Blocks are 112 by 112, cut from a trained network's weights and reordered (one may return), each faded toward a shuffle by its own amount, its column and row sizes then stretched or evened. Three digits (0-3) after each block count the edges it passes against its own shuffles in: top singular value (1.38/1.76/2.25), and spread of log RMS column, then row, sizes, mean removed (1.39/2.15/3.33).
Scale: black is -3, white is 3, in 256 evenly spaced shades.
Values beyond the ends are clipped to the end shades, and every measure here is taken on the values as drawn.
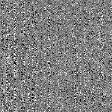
1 3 1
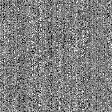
1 2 0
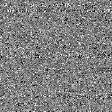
0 1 2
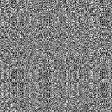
3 2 2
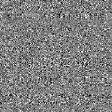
2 2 2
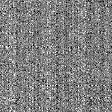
2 1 2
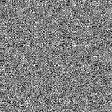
2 0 2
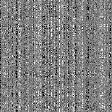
3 3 2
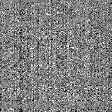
1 1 2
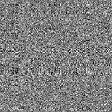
2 1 2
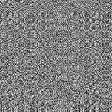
3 1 1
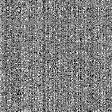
2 1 2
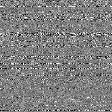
2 1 3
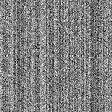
3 0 0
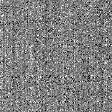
1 1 2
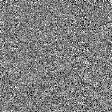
1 2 1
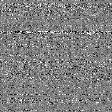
0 0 3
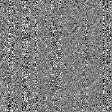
1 3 1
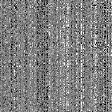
3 3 2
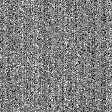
1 1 1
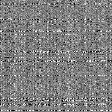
2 1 3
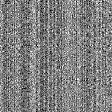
3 0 2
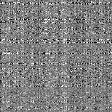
2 0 3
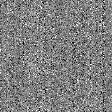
0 2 0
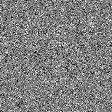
0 0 1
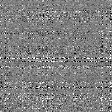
1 2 3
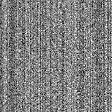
3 1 1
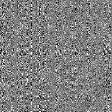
2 3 1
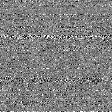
0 0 3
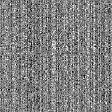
3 1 2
